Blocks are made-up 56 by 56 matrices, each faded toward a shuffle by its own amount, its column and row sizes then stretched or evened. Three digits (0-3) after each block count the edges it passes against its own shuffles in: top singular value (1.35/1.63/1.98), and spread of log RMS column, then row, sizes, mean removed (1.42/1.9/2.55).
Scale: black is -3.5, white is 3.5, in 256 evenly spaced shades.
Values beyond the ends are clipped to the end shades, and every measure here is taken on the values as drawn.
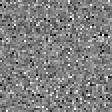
0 0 1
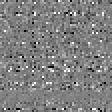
0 1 3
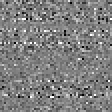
1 0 3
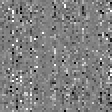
1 3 0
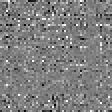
0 2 3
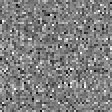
2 0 1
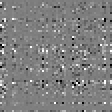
1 3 3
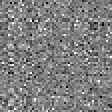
3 0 1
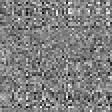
3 2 2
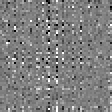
2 3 2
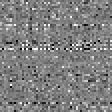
3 1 3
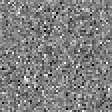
0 0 0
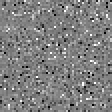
0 0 0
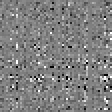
0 3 2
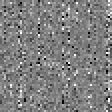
0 3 0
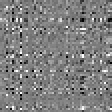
3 3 3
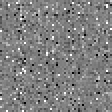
0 2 0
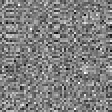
3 1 1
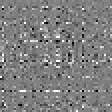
3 2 3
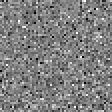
1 0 0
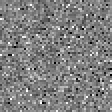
0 0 2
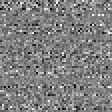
0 0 3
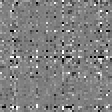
3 3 3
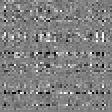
3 2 3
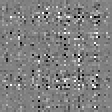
1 3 3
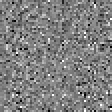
2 2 0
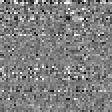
2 0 3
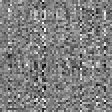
3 3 0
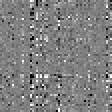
3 3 2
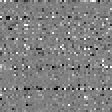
2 1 3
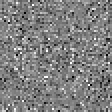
0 0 1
